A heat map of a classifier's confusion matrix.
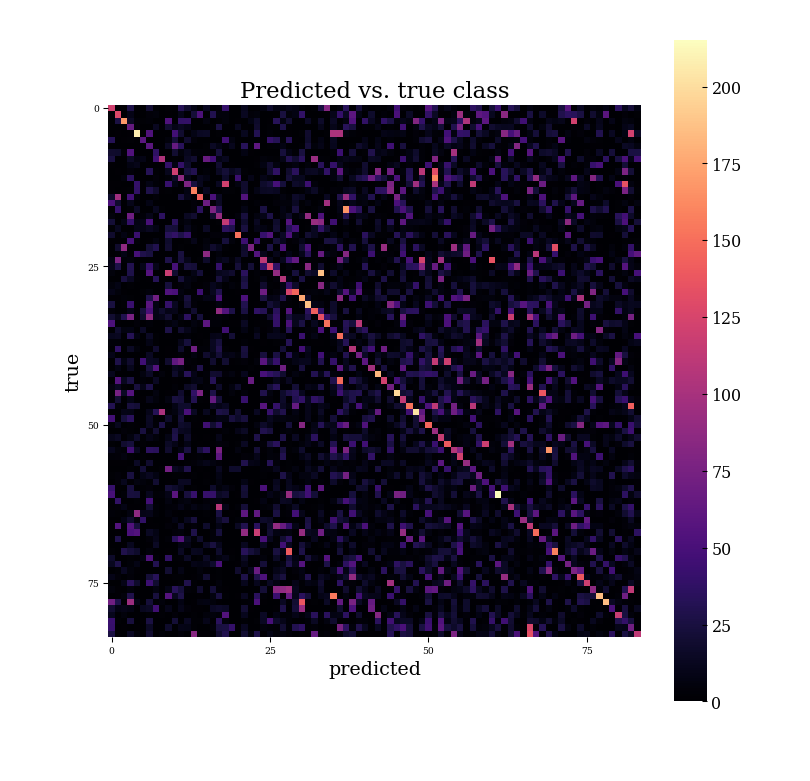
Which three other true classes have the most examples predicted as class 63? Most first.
33, 53, 42
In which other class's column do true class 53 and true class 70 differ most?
28
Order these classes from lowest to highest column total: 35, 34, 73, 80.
34, 80, 35, 73
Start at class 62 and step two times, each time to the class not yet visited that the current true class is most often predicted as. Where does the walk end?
69
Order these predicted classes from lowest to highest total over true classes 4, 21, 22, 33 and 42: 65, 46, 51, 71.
65, 51, 71, 46
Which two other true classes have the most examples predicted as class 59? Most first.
53, 43
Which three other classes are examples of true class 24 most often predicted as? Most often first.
60, 49, 52
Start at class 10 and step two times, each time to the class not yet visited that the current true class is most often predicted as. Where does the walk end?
82
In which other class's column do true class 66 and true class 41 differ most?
26
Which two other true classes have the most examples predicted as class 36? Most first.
43, 4
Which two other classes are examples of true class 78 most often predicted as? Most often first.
30, 3
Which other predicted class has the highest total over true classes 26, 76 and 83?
66
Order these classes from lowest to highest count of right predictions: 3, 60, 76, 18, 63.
60, 3, 76, 63, 18
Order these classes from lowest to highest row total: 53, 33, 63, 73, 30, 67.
63, 73, 53, 67, 30, 33
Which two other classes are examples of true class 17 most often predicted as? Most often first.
31, 3
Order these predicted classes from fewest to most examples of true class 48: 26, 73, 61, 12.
73, 26, 61, 12
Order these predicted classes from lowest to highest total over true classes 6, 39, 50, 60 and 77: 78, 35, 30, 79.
79, 78, 30, 35
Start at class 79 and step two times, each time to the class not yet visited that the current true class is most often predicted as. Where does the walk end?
74
